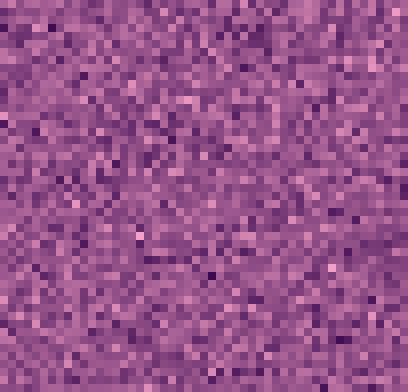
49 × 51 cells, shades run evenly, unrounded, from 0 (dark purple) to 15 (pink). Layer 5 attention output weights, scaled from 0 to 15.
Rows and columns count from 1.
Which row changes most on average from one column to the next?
4
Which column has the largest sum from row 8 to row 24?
35
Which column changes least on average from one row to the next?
36
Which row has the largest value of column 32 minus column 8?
23
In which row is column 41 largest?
29
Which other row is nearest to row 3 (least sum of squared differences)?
27
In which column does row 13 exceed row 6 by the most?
43
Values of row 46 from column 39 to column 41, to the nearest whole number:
5 7 7
